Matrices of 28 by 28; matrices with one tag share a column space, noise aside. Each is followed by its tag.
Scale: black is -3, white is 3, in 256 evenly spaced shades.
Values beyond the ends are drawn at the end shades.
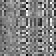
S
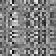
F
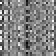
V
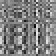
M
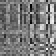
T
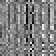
T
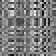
S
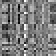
T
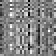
M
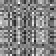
F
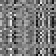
F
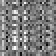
V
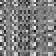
V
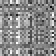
F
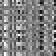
V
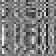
M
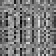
F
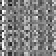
V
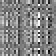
F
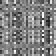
F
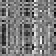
M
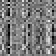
M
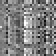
F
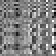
M
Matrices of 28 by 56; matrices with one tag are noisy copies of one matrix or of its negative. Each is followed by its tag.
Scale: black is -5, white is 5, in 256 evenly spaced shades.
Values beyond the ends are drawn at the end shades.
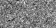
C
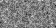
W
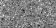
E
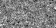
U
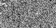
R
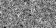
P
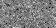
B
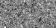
P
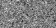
C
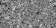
R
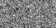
B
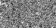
R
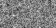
B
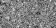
R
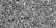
C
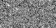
B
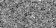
W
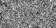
R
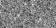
P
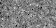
E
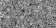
E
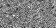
B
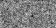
W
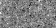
E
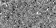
R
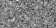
C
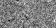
C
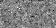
W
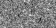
P
